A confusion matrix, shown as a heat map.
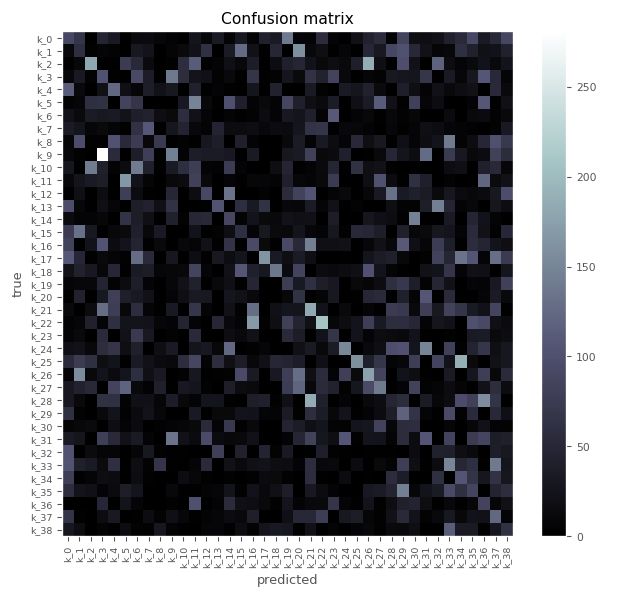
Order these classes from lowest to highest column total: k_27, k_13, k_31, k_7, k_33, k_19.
k_13, k_7, k_31, k_27, k_19, k_33
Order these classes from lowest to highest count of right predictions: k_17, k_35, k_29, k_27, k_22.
k_35, k_29, k_27, k_17, k_22
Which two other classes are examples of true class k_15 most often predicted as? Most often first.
k_1, k_0
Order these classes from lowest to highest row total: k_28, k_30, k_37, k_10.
k_30, k_37, k_10, k_28
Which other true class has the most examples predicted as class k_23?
k_6
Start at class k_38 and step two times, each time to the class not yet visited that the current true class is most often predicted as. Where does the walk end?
k_37
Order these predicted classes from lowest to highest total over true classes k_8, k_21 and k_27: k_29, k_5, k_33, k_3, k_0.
k_0, k_29, k_3, k_5, k_33
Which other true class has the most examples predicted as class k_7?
k_9
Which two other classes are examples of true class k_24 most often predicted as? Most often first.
k_31, k_14
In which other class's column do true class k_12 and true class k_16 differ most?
k_28
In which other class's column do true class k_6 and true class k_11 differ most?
k_5
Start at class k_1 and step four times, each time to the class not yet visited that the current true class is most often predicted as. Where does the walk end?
k_3
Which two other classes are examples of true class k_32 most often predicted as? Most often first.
k_0, k_13
